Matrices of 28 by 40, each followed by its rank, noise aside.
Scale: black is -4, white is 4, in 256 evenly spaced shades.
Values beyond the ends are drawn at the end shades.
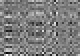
two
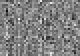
six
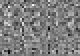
four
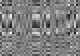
two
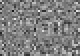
six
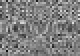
six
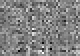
six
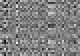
three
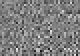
six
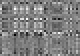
two
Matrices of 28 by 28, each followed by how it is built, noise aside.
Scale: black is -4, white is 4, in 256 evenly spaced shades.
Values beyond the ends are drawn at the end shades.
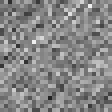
Hankel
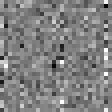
uneven columns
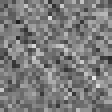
Toeplitz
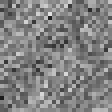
Hankel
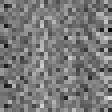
repeating rows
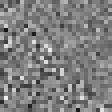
lower triangular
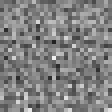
repeating columns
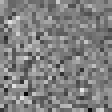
lower triangular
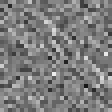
Toeplitz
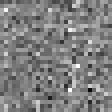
uneven columns
